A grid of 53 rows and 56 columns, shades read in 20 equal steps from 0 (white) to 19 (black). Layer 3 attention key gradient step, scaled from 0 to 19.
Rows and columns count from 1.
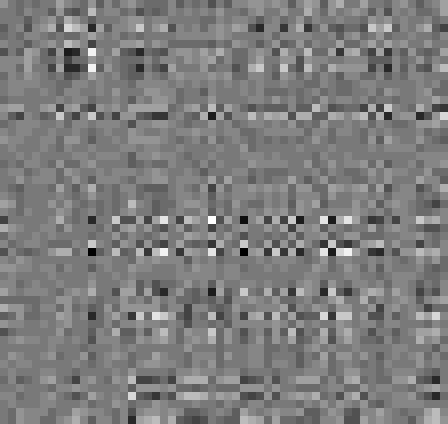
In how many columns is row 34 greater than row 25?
17
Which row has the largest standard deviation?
32
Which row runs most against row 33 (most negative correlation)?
36
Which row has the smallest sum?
40
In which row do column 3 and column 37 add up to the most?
15
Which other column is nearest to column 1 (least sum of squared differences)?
50
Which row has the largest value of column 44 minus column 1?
37
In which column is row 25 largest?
27
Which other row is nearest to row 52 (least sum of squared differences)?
49
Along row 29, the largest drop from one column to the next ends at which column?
38
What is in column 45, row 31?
12
